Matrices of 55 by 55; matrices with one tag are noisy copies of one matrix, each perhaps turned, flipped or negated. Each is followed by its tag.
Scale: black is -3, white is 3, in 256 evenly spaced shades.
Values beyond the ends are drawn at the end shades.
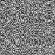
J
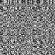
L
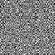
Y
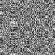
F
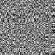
L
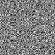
J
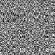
L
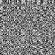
L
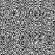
J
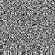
L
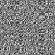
J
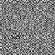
Y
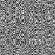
J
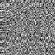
L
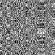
F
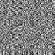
L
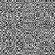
Y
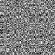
L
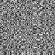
L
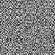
Y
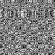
F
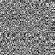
L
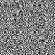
J
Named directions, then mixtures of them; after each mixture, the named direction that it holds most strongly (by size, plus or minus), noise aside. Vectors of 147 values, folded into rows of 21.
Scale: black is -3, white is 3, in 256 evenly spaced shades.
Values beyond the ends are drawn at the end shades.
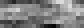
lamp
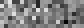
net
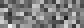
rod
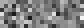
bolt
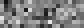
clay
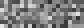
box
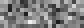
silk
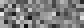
bolt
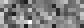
bolt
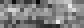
lamp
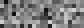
box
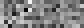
clay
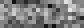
lamp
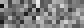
net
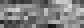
lamp
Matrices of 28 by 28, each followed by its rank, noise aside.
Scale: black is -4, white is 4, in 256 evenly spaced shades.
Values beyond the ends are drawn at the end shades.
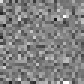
six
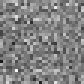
five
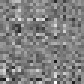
four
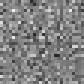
seven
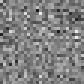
seven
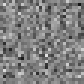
six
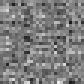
four
